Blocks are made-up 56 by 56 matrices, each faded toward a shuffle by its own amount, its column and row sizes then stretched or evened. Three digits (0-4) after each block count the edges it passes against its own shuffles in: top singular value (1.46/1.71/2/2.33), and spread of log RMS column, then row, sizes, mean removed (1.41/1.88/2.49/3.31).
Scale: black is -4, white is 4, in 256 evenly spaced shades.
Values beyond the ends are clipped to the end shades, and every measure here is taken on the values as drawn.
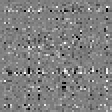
3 2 3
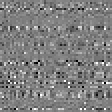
4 0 4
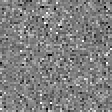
0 1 0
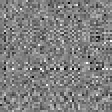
4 1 2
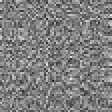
3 2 0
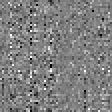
2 3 0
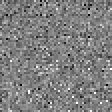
0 1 1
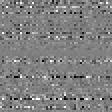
3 1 4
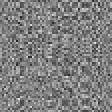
4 2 0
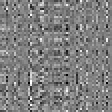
4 4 2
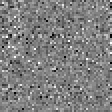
2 1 2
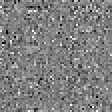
1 1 2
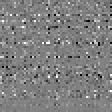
0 2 3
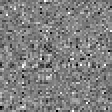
2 1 1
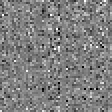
1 3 1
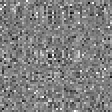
3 0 1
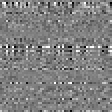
4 1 4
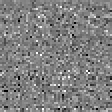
2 1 2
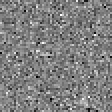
0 0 1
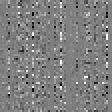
0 4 2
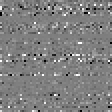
1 1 4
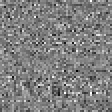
1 0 3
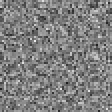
3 0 0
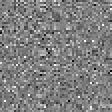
3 0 0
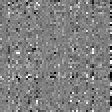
3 3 2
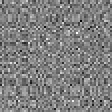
4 0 1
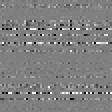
3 0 4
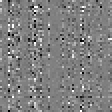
1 4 2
